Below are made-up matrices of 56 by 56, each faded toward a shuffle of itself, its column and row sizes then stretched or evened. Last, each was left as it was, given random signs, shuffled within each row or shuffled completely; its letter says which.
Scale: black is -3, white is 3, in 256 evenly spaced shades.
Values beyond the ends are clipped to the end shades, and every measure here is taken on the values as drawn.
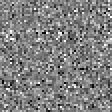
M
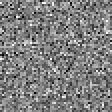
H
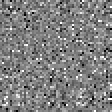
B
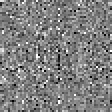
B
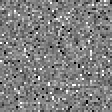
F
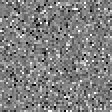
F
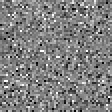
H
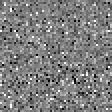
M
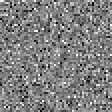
H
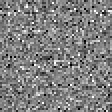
H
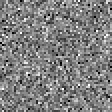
F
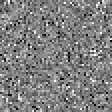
F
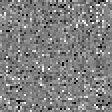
B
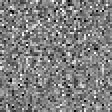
B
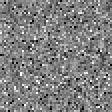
F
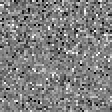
H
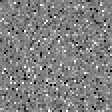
F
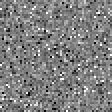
F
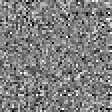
M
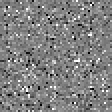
M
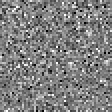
H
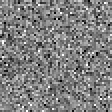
F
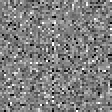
M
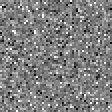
F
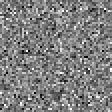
H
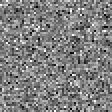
F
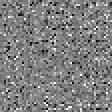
B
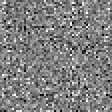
B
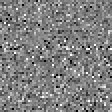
H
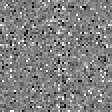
M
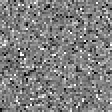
F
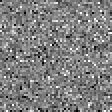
H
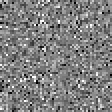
B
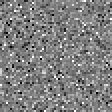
F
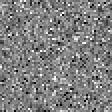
F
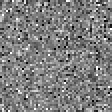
M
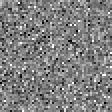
F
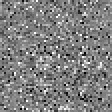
B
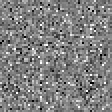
M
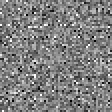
M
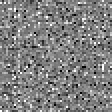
M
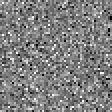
F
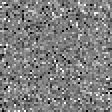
M
